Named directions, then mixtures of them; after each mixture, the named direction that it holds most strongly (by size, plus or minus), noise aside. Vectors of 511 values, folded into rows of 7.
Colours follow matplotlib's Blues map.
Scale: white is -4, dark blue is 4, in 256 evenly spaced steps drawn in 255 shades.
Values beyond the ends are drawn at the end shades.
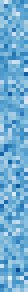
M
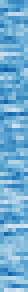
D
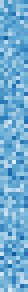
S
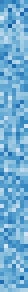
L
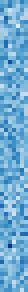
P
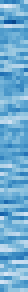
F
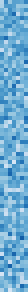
S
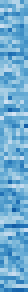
D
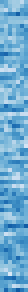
D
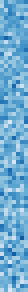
S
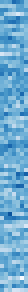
D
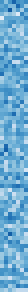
L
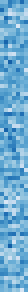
P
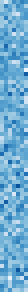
M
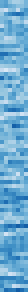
D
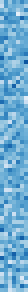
S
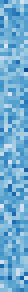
M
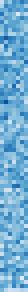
S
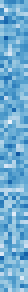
S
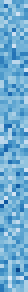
M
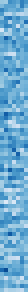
D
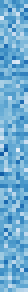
L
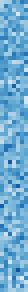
M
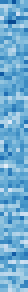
F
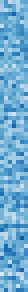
S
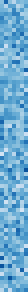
M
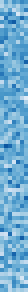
S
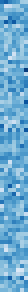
M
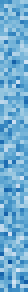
S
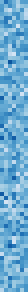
P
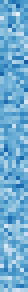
L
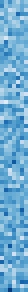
S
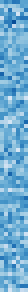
L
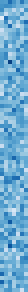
P
